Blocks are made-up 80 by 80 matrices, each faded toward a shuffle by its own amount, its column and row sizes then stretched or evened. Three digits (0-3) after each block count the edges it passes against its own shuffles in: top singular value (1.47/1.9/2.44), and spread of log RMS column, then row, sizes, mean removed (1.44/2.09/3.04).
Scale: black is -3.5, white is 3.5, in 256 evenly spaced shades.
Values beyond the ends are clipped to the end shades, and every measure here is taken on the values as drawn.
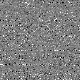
0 0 2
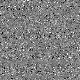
0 0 2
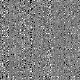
1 3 1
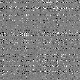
2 2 3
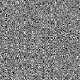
2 2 0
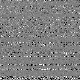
1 1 3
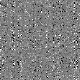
1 2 1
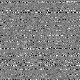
2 0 3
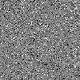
2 0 0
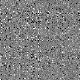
1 2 2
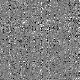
1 2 1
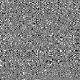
2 1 2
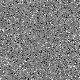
0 0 0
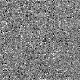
1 1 0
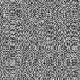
3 1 0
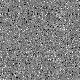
1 0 0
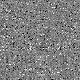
1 0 1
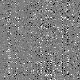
2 2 1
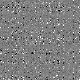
0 2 2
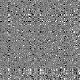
3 2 2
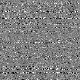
1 0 3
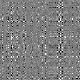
3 3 2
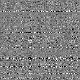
1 1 3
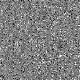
1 1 0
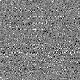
2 0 2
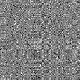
3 1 0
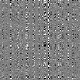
3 3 2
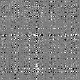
1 3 3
